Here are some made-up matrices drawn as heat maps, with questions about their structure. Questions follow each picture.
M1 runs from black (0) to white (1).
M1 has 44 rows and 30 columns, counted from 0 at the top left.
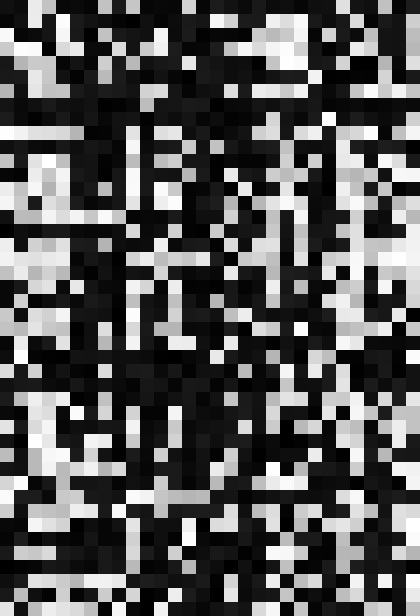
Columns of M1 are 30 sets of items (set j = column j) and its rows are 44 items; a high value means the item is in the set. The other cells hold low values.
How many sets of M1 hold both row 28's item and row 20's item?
8
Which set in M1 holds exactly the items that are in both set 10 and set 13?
14
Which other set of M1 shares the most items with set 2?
3
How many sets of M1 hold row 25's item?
6
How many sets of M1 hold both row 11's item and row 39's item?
8
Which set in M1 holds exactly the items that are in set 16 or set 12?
25
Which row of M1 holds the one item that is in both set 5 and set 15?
33
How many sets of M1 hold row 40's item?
4
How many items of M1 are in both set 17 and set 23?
1
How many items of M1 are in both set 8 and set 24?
0
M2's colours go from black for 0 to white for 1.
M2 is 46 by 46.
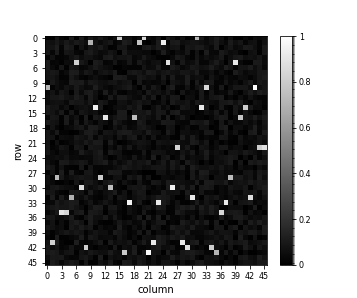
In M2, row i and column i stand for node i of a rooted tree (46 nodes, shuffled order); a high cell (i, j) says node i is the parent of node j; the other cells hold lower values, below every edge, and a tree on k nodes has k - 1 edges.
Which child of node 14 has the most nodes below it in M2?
10
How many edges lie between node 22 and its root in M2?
2
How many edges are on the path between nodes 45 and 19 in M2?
4
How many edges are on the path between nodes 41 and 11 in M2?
2
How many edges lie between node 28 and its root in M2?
2
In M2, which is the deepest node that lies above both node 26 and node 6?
32
